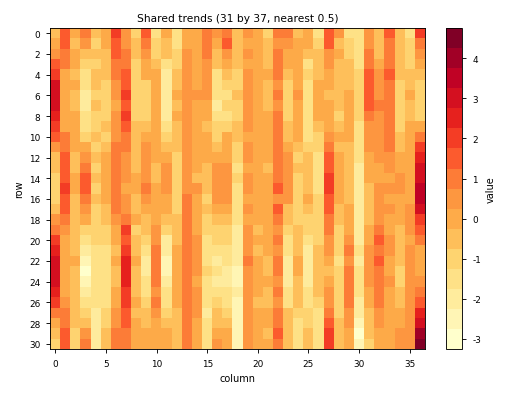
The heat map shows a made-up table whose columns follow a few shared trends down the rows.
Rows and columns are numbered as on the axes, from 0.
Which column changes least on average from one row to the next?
13
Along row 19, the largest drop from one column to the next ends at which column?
8
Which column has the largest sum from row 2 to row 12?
0
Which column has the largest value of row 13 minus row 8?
36
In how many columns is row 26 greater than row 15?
11
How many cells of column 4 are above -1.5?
21
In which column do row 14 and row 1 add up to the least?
30
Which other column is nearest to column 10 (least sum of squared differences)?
29
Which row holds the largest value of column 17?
1
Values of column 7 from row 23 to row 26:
2.5 2.5 2 2
